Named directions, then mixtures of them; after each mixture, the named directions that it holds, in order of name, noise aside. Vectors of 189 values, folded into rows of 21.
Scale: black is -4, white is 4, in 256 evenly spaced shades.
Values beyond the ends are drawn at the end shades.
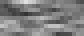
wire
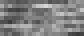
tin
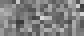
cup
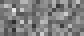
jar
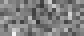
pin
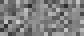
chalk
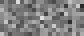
chalk, cup.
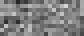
chalk, tin, wire.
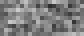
cup, pin, tin.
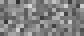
chalk, cup.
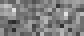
cup, jar, wire.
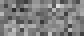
chalk, jar, tin.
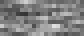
jar, tin, wire.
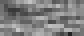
tin, wire.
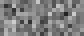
jar.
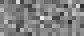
chalk, cup.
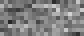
chalk, pin, tin.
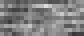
tin.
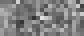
cup.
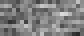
jar, tin.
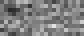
chalk, tin, wire.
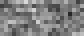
pin, tin, wire.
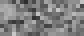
cup, pin, wire.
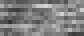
tin.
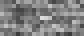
cup, tin, wire.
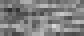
jar, tin, wire.
